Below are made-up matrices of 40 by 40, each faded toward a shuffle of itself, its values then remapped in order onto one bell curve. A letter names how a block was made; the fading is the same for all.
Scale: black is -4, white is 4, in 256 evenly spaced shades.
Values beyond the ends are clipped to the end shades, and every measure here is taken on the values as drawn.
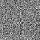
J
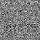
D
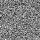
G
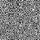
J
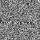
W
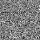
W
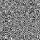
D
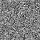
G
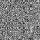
D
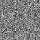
D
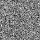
G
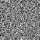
D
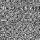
J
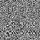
J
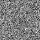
G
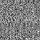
D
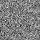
W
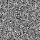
G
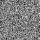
G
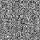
D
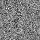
G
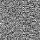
J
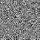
D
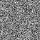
G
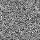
W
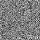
J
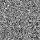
G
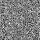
G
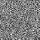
J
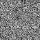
W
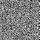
G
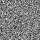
G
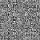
J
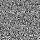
W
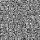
D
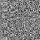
J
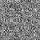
D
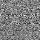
W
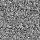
W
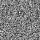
W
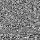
W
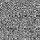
J
